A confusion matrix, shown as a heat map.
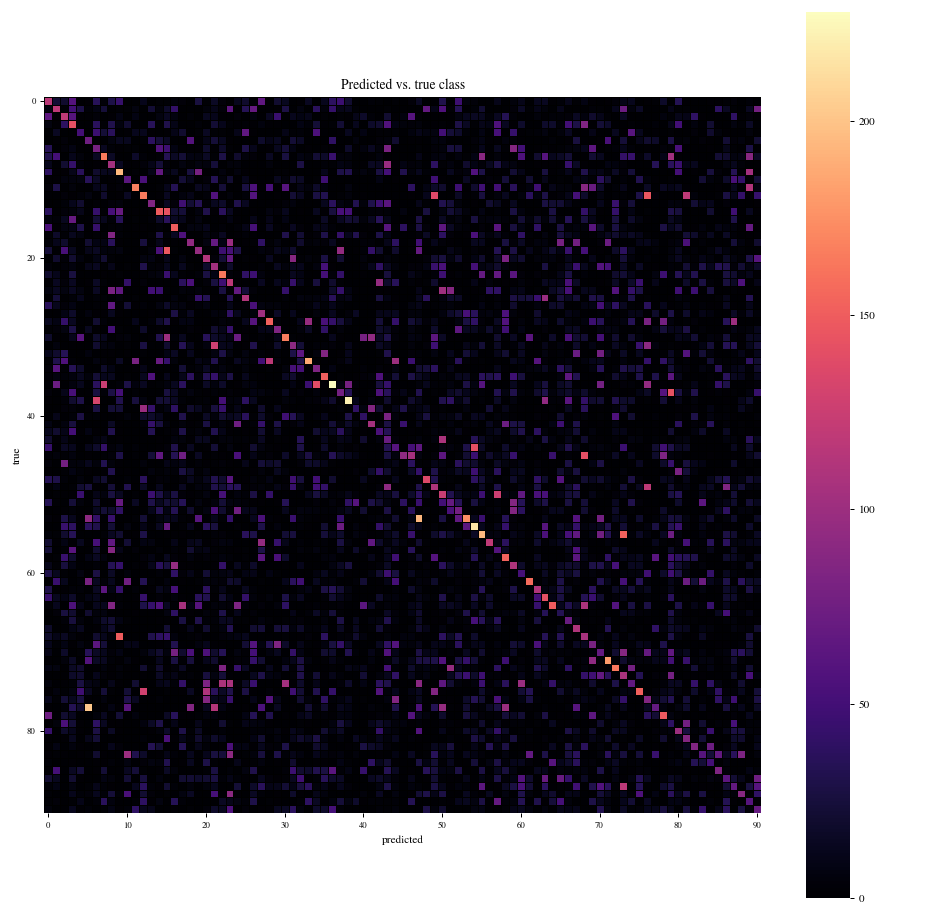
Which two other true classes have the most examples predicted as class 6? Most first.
38, 69
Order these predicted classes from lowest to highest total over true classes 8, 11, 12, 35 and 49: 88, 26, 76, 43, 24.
24, 88, 26, 43, 76
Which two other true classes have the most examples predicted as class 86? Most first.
49, 65
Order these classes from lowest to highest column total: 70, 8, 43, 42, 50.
42, 70, 8, 50, 43
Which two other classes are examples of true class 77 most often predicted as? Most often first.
5, 21
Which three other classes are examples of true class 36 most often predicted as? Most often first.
34, 7, 76
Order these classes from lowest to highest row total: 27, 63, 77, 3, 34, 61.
27, 34, 63, 3, 61, 77
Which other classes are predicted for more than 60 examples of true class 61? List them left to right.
5, 10, 81, 83
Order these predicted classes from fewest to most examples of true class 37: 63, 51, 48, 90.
48, 51, 63, 90
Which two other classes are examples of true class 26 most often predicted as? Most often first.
8, 70
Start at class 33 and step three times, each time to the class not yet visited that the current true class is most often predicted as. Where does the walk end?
73
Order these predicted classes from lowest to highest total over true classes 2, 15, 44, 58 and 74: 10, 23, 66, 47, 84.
10, 84, 66, 23, 47
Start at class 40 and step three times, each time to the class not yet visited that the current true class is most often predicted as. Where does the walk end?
57
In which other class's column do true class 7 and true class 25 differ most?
79
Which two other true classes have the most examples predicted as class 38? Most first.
36, 14
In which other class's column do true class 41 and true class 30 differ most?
15
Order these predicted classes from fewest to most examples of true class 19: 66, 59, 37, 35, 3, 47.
35, 3, 59, 66, 47, 37
